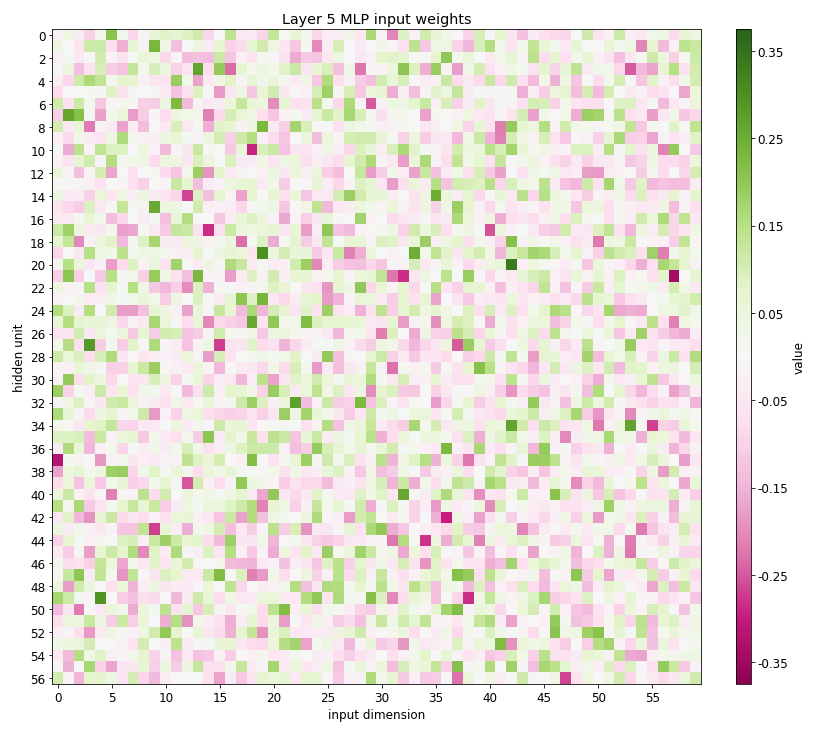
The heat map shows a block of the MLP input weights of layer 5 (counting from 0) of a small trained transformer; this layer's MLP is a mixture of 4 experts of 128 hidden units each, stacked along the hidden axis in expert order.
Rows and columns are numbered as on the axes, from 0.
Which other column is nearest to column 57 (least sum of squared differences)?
32
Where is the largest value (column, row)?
42, 20
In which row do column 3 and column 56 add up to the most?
55
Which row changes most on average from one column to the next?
3
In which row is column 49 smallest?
12
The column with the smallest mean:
31
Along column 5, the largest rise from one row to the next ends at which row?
21
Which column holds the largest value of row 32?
22
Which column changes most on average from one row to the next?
40
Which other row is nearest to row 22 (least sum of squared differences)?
14
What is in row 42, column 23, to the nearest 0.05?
0.05
